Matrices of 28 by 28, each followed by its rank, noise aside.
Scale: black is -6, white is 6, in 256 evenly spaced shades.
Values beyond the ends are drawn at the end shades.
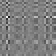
one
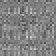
four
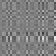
one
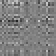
two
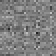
four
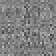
six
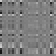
one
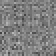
six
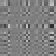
one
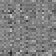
four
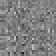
six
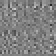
four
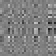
two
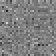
six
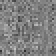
six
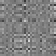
two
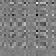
two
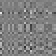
two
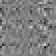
three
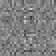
four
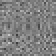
four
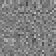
six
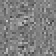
six
